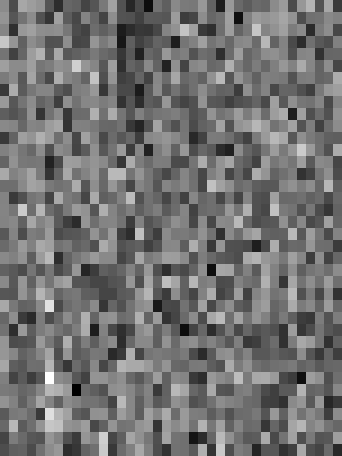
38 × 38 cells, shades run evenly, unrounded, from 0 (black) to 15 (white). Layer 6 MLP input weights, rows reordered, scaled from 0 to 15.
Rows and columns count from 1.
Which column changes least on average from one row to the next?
4
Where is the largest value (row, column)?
32, 6
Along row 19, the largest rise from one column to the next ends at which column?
10
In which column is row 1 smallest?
17
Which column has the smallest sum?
14
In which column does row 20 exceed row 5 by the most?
16
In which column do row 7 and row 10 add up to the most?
11
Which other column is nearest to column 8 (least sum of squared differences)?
36
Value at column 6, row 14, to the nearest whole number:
2
